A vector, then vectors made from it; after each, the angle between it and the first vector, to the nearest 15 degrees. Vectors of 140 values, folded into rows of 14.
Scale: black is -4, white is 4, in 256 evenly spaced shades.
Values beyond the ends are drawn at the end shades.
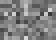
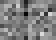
135 degrees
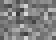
45 degrees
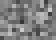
75 degrees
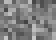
75 degrees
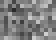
90 degrees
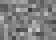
90 degrees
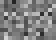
45 degrees
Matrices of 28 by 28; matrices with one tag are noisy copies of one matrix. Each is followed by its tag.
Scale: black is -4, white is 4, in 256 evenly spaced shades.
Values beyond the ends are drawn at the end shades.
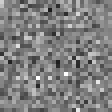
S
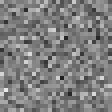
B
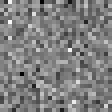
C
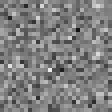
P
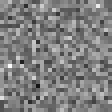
P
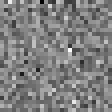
C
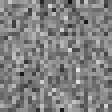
C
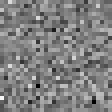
P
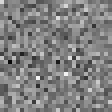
S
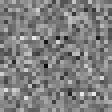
B
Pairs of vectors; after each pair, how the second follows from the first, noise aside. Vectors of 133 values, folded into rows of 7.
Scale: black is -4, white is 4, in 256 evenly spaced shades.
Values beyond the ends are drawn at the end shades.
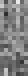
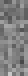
reversed, shrunk.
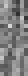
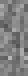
wrapped around, shrunk.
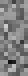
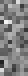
wrapped around, negated.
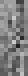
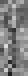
wrapped around.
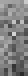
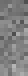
negated, shrunk.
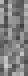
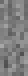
negated, shrunk.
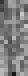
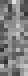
reversed, negated.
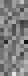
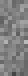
negated, shrunk.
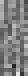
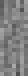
negated, shrunk.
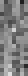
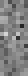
wrapped around, partly zeroed.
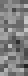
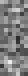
wrapped around, negated.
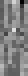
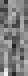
reversed, negated.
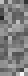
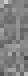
reversed, shrunk.
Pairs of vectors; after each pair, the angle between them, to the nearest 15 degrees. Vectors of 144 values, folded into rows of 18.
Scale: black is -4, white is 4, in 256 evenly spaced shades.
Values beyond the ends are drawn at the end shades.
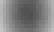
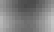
30 degrees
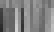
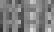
60 degrees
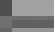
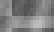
135 degrees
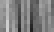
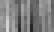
15 degrees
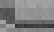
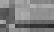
30 degrees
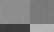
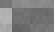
90 degrees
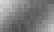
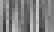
90 degrees
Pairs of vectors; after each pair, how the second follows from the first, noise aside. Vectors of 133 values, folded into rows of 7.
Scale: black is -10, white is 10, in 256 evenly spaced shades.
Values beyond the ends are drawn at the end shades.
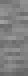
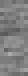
wrapped around.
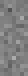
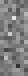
reversed, scaled up.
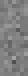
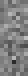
scaled up.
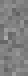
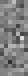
reversed, scaled up.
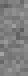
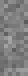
reversed, negated.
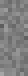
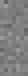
reversed, negated, partly zeroed.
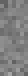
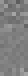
reversed, negated, partly zeroed.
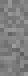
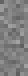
reversed, negated.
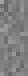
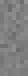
wrapped around, negated, shrunk.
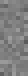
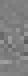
partly zeroed.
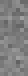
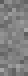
wrapped around.
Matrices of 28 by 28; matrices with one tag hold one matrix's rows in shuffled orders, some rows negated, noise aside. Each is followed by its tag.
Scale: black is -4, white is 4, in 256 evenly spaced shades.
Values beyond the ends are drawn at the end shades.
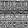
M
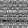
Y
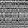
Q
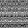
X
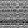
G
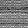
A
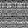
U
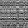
G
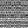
A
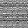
Y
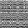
G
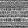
A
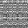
Y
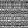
A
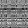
U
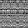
G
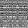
Y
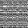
Y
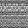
X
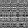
G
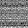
X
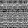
Y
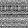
X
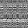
Y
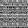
Y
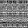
Y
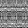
U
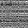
Q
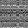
G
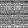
A
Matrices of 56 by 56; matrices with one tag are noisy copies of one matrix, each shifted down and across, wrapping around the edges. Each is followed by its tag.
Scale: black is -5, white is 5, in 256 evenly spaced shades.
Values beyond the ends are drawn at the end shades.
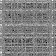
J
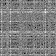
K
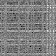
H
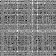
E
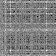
E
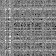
J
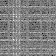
H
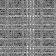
H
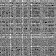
K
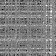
J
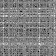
E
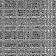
H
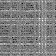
H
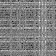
H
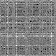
K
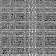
H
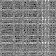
H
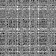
K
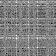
K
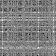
E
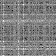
E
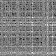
E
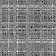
K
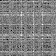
K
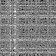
J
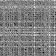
E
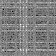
H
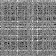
E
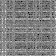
H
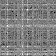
E
